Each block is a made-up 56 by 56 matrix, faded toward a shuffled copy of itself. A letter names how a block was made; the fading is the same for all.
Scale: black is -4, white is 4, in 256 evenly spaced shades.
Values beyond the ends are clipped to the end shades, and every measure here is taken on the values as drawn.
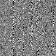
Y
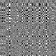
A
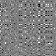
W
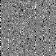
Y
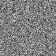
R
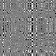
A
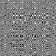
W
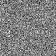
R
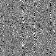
Y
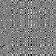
A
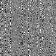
Y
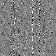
Y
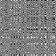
W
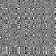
W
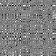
W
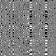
A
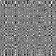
A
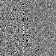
Y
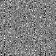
Y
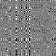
A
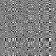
A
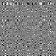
W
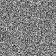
R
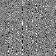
Y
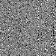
Y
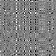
A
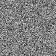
R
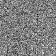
R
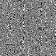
Y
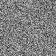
R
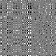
A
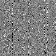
Y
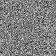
R
